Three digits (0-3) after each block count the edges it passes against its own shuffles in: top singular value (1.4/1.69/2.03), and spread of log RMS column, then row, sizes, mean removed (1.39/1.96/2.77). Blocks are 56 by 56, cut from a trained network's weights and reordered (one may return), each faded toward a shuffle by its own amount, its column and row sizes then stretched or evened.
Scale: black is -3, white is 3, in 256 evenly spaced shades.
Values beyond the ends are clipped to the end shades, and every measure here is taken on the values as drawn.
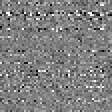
1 1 3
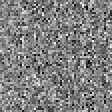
0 2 0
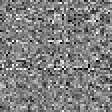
3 1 2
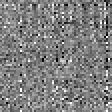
2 2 2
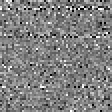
1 0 2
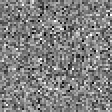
0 1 1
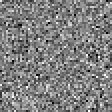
1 1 0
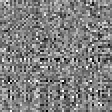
3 1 2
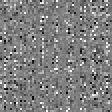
0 3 0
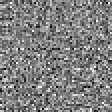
1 0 2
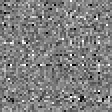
1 1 2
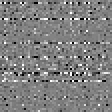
3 1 3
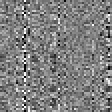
3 3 0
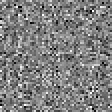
2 1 1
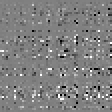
1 3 3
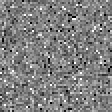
0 1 0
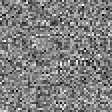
3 0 0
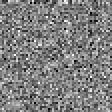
2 0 1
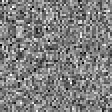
3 0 0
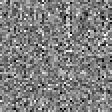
2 2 1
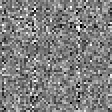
1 2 1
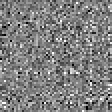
2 1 1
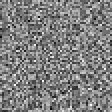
3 0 0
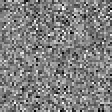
1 1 1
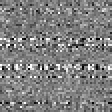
3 0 3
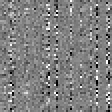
1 3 0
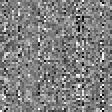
2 3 0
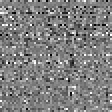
0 1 3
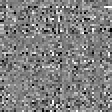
0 2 3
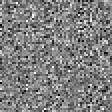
2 1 0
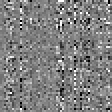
1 3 2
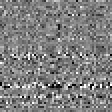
2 0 3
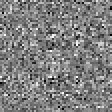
2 1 2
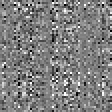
2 3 1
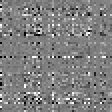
1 3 3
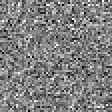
1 0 1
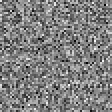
2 0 0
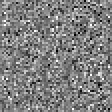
0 2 0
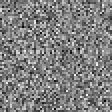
2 0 0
